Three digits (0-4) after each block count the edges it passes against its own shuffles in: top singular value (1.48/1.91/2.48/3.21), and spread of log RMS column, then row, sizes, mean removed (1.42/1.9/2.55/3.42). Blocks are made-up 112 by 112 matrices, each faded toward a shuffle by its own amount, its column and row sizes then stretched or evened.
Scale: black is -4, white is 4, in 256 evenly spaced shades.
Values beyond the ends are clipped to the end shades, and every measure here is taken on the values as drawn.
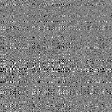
3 3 4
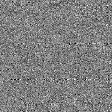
1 1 2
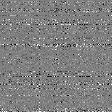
2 2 4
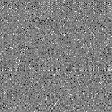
3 0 2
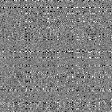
3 2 4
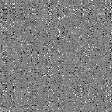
2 3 1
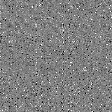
2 2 1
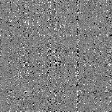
2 3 2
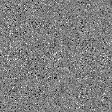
1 2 1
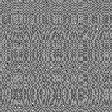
4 1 0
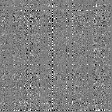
1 4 3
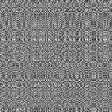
4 2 4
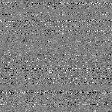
0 1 4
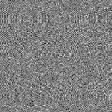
3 0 2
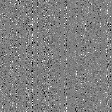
1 4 0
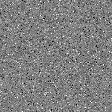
1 0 0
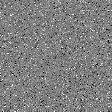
1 1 1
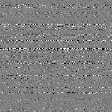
3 0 4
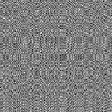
4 3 0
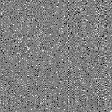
3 2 0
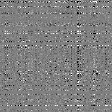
3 3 4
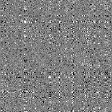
3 3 3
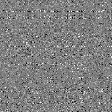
2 1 3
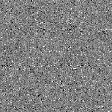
2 1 2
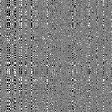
4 4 2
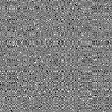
4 1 3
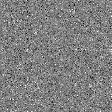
1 1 0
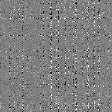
1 4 3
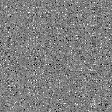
2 1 1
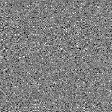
2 1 2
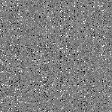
0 3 2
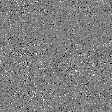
0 1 2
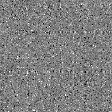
2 1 1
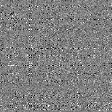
2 2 3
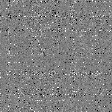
0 2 3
